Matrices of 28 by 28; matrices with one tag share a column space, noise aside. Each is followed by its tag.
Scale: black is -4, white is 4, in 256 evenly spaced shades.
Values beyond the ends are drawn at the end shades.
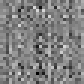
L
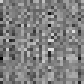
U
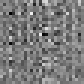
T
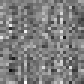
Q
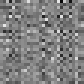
U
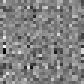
L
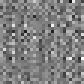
U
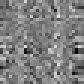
L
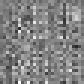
Q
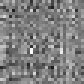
L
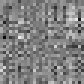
Q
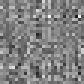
L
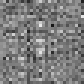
U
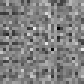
T
